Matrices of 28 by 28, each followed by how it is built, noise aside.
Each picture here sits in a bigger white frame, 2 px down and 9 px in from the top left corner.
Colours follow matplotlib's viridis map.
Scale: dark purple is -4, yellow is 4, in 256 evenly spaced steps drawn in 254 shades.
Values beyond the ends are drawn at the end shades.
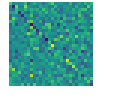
diagonal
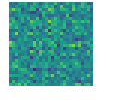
blocks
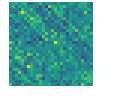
Toeplitz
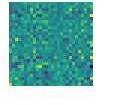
low rank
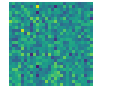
low rank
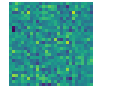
low rank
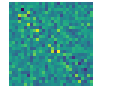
banded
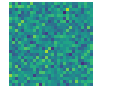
noise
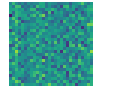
repeating rows
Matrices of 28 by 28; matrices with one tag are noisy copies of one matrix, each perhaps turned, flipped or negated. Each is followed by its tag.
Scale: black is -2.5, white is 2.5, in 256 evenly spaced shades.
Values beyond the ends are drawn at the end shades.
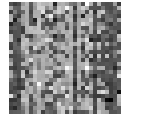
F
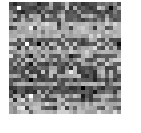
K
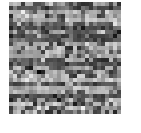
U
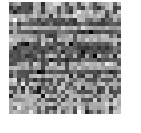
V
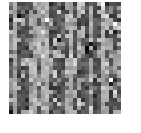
U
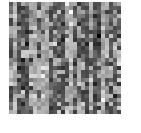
U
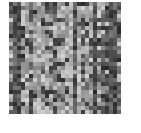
F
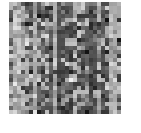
F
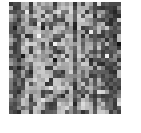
F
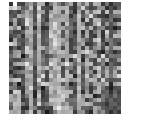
V
